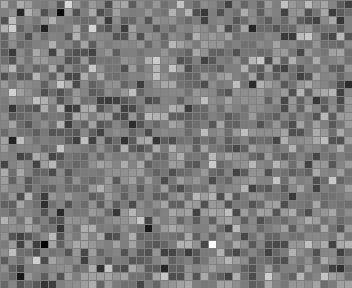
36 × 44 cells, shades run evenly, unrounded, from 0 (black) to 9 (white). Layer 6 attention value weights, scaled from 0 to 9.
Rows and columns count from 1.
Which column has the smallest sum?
6
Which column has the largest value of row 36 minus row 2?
8
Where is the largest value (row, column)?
31, 27
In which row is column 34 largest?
35
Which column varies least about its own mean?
28
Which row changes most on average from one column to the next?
2
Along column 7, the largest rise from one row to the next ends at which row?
21
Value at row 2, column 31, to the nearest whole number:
6
